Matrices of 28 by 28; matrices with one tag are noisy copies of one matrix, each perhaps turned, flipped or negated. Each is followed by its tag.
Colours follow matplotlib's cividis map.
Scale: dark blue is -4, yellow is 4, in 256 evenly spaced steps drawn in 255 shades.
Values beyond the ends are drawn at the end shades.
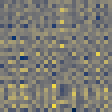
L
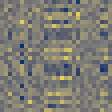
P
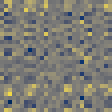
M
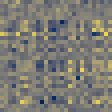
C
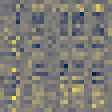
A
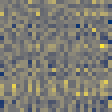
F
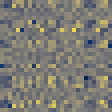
M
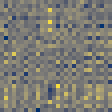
L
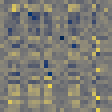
A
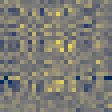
C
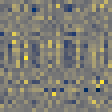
P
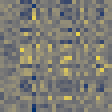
C
